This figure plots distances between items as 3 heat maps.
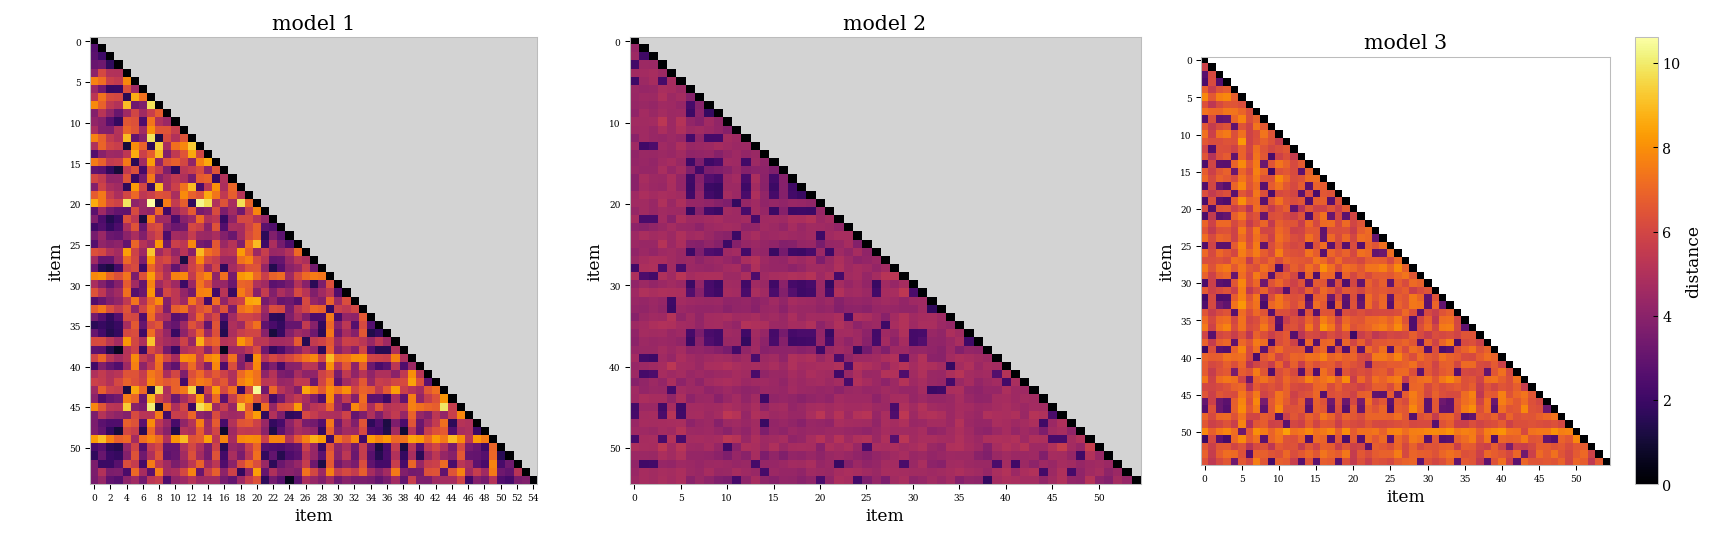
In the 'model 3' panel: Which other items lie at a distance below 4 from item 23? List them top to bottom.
16, 24, 26, 45
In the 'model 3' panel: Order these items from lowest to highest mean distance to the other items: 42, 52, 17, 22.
17, 42, 52, 22
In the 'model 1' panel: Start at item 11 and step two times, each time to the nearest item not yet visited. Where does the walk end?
30
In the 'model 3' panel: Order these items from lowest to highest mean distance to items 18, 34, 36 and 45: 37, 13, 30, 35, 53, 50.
13, 35, 37, 30, 53, 50
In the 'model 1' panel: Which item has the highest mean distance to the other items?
49
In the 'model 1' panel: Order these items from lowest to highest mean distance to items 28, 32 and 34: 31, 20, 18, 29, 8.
31, 18, 8, 20, 29
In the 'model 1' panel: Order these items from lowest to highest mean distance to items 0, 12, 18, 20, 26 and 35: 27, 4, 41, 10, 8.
10, 8, 27, 41, 4
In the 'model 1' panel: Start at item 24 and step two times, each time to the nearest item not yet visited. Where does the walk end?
21
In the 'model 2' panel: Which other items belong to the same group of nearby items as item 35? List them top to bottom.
27
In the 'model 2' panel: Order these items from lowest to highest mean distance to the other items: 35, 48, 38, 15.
15, 38, 48, 35
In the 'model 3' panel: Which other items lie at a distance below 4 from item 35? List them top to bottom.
10, 28, 36, 48
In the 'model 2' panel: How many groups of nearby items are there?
11
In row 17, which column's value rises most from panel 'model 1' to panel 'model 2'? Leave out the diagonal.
5
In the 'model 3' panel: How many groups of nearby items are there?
11
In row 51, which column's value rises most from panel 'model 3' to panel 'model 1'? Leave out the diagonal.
8
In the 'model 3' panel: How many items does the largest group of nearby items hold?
16
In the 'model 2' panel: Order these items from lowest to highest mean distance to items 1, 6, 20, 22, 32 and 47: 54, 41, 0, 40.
41, 54, 0, 40
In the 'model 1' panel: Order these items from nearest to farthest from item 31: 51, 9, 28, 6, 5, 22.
5, 6, 22, 28, 51, 9
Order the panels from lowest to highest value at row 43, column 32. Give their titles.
model 2, model 1, model 3
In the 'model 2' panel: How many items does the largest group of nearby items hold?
14
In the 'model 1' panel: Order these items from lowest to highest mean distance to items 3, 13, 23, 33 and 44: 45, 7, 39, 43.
43, 7, 39, 45
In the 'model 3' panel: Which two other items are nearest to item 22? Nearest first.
52, 41
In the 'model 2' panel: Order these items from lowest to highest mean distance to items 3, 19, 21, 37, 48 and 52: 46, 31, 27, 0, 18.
18, 31, 0, 46, 27
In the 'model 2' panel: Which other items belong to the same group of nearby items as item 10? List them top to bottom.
25, 50
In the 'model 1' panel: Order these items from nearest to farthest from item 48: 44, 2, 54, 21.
2, 44, 54, 21
